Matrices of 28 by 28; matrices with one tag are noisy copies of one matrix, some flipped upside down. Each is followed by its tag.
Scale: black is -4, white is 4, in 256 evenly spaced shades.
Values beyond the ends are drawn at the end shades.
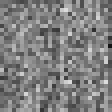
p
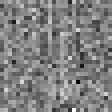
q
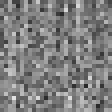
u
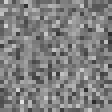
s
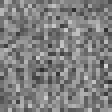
s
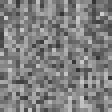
u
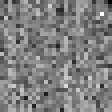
u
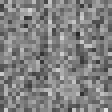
q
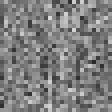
q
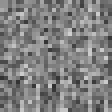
p
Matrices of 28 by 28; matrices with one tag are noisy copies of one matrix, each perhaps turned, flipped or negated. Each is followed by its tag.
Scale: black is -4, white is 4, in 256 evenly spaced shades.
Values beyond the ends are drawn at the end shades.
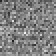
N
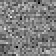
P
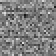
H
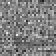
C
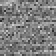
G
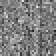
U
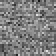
P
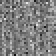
G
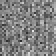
N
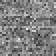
U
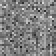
C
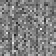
H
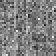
U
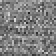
N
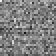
N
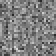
H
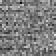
G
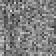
C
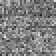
U
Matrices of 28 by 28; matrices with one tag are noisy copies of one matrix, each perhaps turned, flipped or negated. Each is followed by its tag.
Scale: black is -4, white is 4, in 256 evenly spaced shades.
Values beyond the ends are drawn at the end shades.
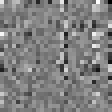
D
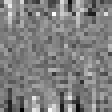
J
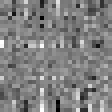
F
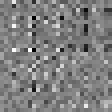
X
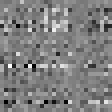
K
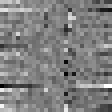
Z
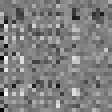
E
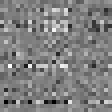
K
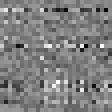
K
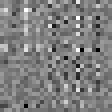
X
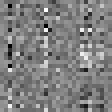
K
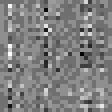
K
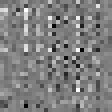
X
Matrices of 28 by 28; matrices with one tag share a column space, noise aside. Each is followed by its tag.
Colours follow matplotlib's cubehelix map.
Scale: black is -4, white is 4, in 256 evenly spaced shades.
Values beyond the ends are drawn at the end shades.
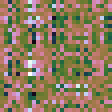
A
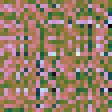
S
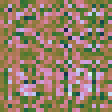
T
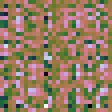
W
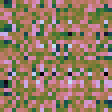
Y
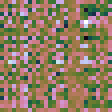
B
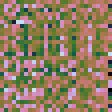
S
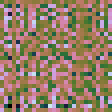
W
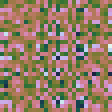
Y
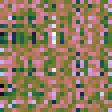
A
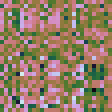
W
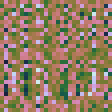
T
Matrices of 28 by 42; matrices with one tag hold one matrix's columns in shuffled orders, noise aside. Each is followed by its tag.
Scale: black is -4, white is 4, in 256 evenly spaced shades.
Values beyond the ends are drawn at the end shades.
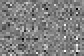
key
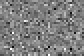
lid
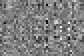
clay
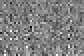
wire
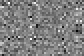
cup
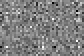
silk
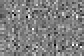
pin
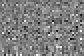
wire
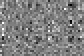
clay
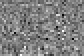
wire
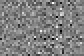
cup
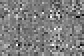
pin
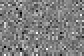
lid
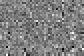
lid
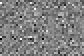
cup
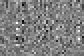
clay
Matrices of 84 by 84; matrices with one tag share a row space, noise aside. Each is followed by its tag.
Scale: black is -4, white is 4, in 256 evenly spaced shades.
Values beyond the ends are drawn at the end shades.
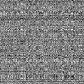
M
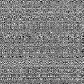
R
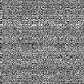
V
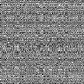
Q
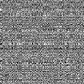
V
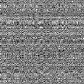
Q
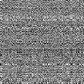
V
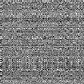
V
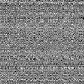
M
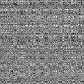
M
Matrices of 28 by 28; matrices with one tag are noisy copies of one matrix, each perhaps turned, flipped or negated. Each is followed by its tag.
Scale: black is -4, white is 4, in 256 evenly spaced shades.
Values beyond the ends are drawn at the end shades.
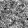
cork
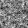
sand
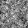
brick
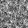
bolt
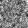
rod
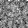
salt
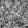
brick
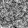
rod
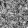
sand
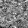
rod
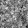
brick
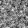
bolt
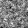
cork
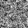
bolt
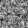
sand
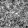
brick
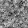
brick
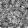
salt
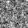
sand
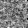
salt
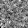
salt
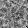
salt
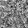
bolt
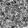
rod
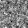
bolt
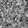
rod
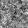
brick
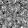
bolt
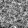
rod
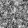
sand
